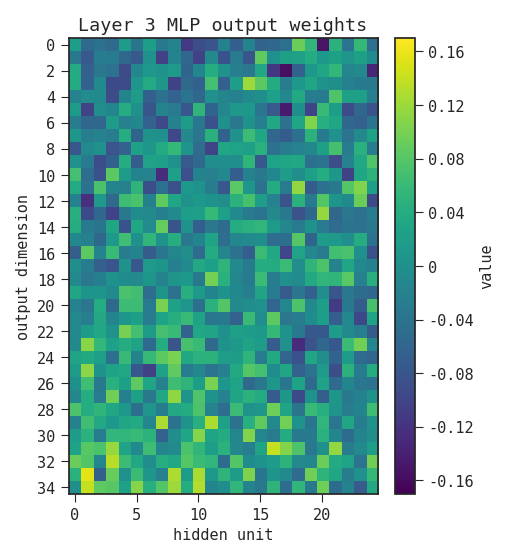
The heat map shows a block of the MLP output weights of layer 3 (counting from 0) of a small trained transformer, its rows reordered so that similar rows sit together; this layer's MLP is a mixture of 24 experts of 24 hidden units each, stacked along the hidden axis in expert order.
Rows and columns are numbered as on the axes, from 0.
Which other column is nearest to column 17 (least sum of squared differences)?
24
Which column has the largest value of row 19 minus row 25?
5
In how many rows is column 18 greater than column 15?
13
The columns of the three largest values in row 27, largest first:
8, 3, 10
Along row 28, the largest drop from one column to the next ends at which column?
11
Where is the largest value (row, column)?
33, 1
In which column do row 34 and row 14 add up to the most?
7
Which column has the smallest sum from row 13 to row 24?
21
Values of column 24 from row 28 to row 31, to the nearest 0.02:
0.06 0 0 0.02
